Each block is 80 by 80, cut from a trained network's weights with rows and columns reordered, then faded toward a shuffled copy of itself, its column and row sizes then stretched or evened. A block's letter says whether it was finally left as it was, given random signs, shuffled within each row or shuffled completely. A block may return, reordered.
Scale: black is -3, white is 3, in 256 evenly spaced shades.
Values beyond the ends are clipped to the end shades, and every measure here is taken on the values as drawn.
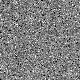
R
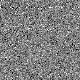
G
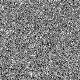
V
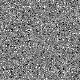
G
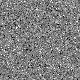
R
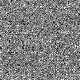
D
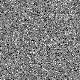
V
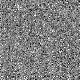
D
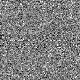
D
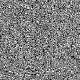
D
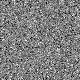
R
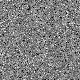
R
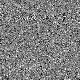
V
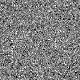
D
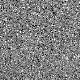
G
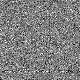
V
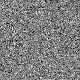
R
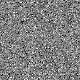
G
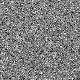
G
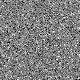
V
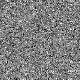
D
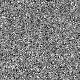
V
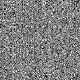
D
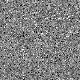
G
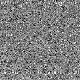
D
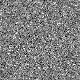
V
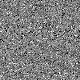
V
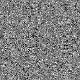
D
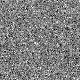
V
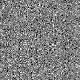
D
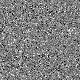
V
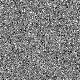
R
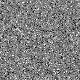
V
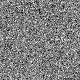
R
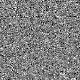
D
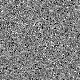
V
